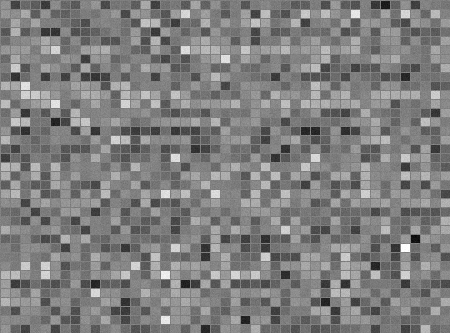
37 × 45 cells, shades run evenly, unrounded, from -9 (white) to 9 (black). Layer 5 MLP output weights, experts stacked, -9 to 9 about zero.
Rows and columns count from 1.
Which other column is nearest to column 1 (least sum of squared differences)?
24
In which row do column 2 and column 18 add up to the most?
15
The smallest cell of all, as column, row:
41, 28
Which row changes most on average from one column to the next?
2
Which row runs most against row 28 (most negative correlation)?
21
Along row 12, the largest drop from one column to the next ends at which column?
13
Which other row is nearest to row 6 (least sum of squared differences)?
12
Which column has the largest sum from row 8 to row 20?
7
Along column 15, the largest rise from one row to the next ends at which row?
4
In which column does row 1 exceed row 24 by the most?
16
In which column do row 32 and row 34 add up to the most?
33
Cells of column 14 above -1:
29
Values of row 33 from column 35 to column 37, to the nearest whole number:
-4 -1 -1
